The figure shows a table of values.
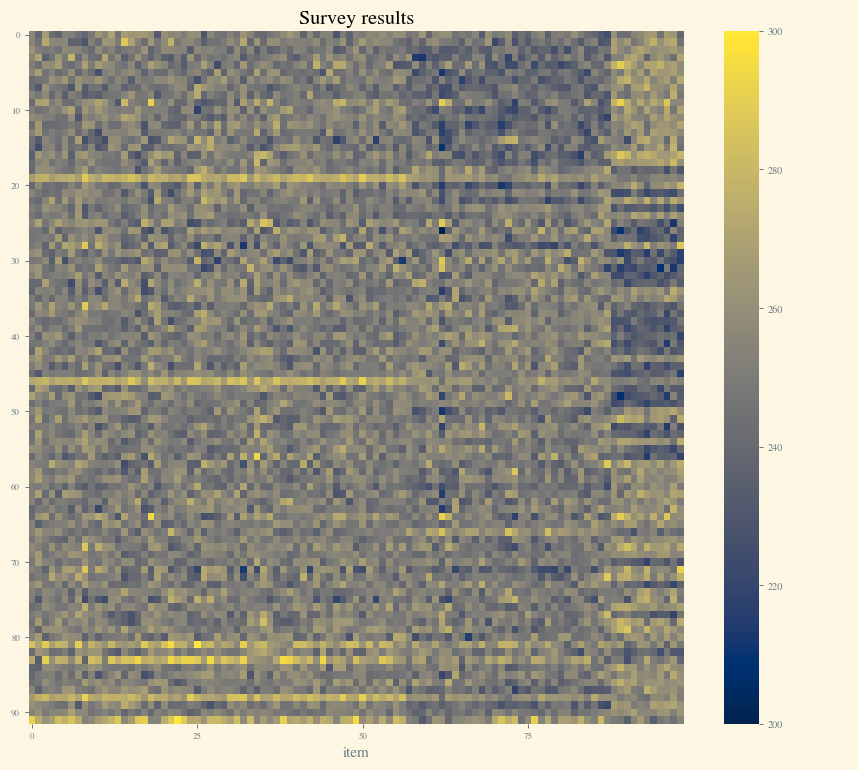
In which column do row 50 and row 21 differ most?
97
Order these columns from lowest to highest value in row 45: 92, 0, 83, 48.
92, 0, 48, 83
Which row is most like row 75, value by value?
14
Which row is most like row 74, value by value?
0
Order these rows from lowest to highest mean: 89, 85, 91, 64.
89, 85, 64, 91
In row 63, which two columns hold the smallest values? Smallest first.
62, 10
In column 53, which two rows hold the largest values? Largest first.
83, 81
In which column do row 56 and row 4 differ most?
93
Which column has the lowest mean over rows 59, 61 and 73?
39
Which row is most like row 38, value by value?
21
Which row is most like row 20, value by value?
12
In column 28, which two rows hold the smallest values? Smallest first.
30, 4
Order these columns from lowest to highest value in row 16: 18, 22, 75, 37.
22, 37, 75, 18
